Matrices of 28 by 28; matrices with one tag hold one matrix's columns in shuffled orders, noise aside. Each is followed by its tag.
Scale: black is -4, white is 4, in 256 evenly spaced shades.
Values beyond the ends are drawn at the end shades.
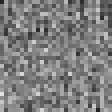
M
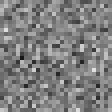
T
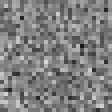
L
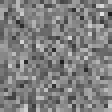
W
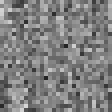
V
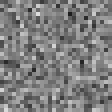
W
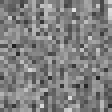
V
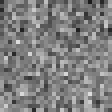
M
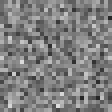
L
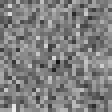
W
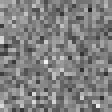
L
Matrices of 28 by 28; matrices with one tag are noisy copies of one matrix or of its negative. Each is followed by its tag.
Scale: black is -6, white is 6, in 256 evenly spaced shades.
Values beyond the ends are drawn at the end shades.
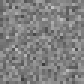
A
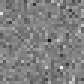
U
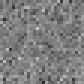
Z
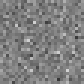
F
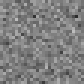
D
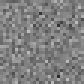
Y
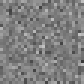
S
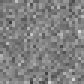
U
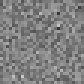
Y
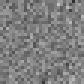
U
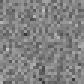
Z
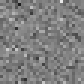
A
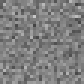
D
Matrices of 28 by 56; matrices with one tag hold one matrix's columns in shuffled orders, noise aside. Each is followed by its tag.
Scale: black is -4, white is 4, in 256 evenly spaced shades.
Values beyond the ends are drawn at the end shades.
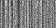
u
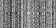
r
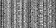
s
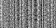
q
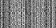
r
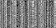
u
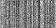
u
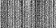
u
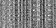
q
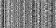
s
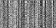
u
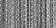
q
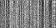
u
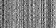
q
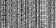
q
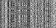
s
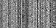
s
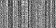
u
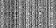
r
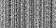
q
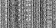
q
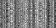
s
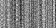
q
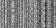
s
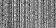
q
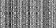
r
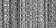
q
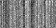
u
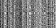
r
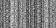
s
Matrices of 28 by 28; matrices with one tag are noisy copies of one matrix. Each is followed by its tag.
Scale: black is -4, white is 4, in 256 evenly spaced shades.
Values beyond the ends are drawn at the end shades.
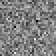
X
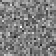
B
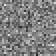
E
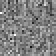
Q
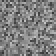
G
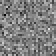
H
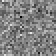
B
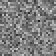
X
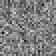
H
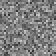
X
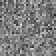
Q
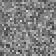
G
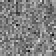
Q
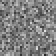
B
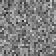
H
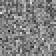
Q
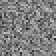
X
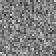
H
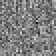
Q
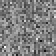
H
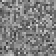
B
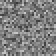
E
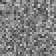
B
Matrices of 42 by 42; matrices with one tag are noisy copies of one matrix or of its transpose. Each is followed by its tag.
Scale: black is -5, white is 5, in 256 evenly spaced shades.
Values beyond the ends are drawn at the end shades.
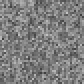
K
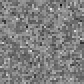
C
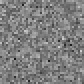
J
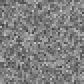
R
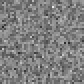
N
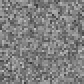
K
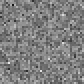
J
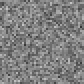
R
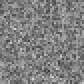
N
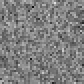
J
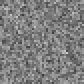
R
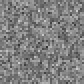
K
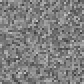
K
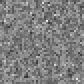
R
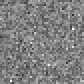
R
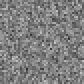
K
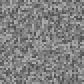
C
